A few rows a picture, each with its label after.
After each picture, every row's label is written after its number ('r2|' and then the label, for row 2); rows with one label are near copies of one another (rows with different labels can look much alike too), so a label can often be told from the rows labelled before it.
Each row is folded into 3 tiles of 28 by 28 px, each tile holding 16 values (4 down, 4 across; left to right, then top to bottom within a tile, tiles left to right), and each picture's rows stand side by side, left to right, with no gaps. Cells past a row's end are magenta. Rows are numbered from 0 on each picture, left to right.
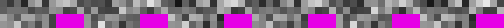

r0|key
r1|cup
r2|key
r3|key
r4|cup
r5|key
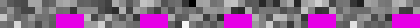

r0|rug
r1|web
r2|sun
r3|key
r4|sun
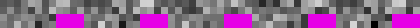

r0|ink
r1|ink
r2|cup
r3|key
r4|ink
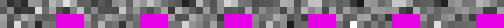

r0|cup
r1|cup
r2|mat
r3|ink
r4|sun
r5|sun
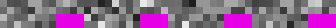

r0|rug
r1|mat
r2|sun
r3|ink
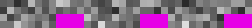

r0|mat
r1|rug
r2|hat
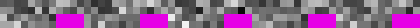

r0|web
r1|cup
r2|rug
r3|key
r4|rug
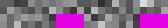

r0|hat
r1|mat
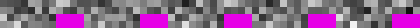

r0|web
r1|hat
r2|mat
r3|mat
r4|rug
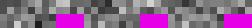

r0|ink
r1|cup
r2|hat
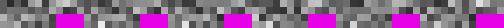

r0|key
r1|hat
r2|hat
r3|web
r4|sun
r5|mat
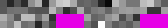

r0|key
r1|sun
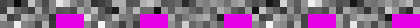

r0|mat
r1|rug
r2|hat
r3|mat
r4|hat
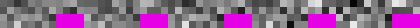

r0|hat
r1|web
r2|hat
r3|ink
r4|mat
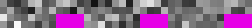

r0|rug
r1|key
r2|sun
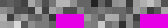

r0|web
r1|key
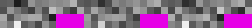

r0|hat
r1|hat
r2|hat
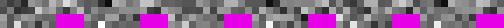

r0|cup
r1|sun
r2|web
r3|hat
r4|rug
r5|sun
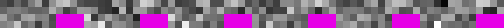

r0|key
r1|web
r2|rug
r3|cup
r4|key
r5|sun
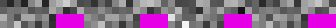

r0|key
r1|key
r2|rug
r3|key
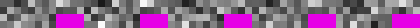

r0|mat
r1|mat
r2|hat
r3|mat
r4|cup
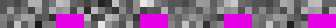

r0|ink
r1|mat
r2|ink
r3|ink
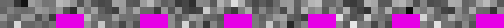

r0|sun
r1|rug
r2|cup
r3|ink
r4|rug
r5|rug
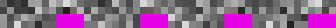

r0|cup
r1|mat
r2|rug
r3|ink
